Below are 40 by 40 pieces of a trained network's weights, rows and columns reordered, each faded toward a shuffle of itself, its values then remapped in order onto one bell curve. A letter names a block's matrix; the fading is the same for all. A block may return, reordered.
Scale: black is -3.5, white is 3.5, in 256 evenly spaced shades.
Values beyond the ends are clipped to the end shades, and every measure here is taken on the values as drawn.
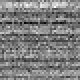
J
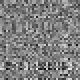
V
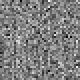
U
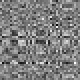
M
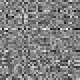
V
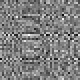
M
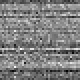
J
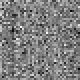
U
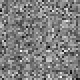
U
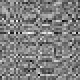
M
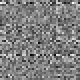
V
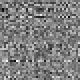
V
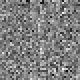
U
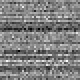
J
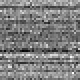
J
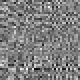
M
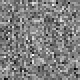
U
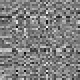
M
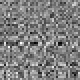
M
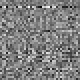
V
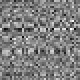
M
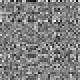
V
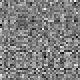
M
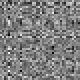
M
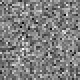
U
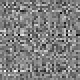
V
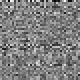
V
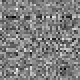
M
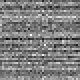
J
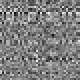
M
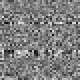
V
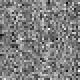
U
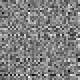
M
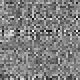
V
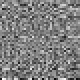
V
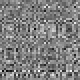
M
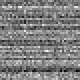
J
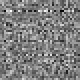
V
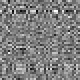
M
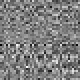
M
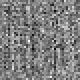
U
